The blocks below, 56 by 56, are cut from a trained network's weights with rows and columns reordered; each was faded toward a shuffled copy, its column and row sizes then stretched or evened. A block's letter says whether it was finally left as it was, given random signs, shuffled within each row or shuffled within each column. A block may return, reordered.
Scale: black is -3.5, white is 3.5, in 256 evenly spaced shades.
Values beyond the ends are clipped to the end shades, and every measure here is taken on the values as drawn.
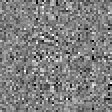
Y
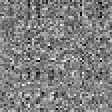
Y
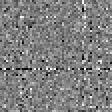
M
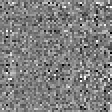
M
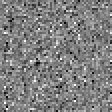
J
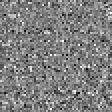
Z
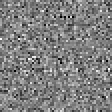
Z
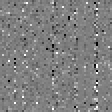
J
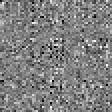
Y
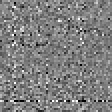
M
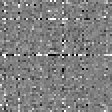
M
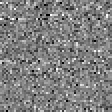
Z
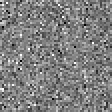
J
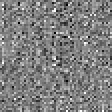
Y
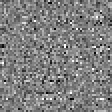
M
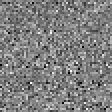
Z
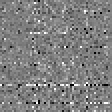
Y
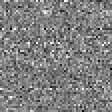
Z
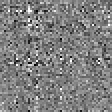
M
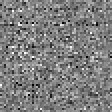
M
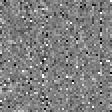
J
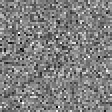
Z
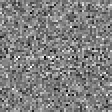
Z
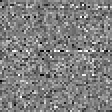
Z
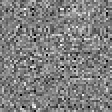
Y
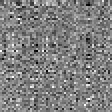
Y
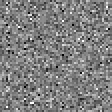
J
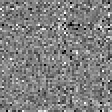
Y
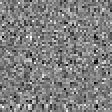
Y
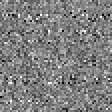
Z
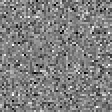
Z
